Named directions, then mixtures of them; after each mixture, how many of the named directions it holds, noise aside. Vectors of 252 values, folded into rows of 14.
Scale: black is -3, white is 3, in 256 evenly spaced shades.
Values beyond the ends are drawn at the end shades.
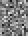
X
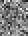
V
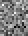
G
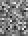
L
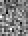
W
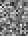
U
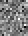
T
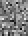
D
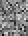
two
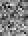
four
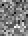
one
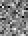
two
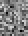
four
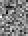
three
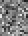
two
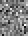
two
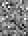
three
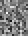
two
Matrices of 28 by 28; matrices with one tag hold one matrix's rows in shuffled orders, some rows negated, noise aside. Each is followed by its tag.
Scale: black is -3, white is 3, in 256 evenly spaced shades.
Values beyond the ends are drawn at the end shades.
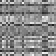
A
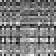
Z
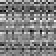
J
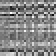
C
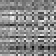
C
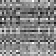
Z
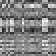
A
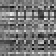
C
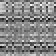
J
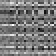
C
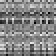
J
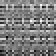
J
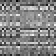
Z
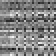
C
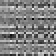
C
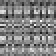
J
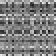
J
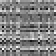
Z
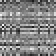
Z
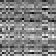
A
